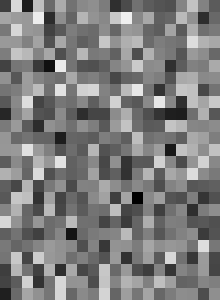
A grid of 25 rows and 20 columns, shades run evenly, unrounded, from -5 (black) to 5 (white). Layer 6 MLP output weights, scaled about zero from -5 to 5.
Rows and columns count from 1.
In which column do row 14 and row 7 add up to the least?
12
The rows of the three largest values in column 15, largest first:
9, 14, 24
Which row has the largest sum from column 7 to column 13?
8
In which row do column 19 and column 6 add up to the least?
17
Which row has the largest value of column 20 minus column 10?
13
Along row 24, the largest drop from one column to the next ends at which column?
4
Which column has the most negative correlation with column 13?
5
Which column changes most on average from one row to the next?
6
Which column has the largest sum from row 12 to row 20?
2
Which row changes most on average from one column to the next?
23
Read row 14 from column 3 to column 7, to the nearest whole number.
-1 2 1 4 -1
